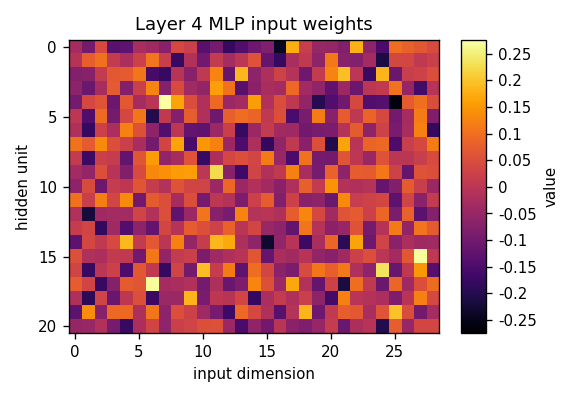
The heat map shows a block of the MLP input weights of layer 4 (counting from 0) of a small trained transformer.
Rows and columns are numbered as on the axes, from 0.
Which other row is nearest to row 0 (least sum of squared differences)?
20
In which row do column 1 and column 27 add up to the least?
12
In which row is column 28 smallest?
6
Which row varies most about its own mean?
4
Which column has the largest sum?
27
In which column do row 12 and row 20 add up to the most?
10
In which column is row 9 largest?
11
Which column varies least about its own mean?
26
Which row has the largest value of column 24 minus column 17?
16
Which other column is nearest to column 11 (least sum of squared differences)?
8
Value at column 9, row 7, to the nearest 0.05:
-0.15
